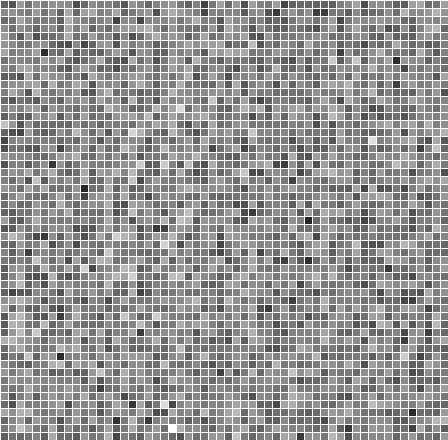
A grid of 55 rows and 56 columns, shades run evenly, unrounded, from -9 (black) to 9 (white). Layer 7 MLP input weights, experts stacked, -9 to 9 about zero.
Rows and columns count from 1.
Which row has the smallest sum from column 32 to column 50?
2
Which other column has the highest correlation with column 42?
7
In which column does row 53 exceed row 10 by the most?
55
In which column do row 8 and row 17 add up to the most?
17
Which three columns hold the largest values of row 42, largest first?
5, 3, 32
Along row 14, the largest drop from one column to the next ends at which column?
24
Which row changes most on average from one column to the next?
21
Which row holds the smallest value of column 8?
45
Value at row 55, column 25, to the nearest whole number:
-1
